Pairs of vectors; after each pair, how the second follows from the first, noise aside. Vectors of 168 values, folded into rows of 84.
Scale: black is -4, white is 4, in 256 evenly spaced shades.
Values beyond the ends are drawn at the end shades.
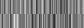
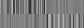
reversed, partly zeroed.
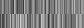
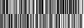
reversed, negated, scaled up.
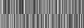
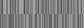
negated, shrunk.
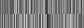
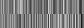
wrapped around.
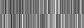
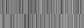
reversed, negated, shrunk.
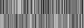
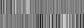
reversed, partly zeroed.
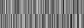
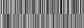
wrapped around.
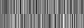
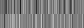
partly zeroed.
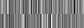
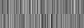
negated, shrunk.
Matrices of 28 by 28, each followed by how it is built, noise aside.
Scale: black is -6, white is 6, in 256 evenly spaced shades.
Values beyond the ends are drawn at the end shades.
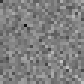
diagonal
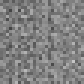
repeating rows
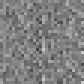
repeating rows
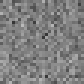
blocks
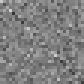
diagonal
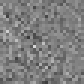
lower triangular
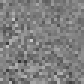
lower triangular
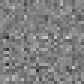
low rank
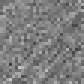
Hankel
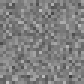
repeating columns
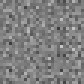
repeating rows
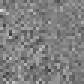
lower triangular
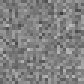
blocks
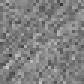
Hankel
